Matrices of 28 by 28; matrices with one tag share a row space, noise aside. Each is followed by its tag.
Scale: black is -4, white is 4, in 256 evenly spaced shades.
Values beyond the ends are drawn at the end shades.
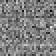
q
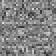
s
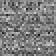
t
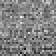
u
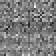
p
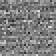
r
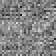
u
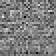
r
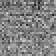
u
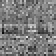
s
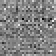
p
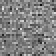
u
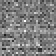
t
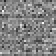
u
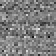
t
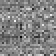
u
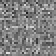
t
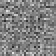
t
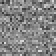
u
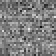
u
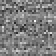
s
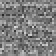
s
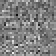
t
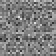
p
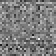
q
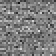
p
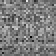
t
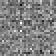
u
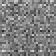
t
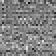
s
